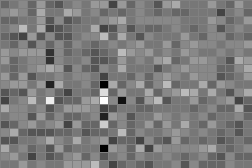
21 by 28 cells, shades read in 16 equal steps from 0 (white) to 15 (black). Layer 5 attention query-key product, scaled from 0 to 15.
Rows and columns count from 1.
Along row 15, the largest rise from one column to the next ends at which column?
12
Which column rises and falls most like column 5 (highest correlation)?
3
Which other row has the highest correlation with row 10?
19
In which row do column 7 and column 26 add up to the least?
11
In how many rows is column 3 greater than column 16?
9
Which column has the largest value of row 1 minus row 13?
6
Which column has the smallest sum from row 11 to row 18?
21
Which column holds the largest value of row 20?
4
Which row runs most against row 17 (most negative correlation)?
13
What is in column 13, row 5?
9
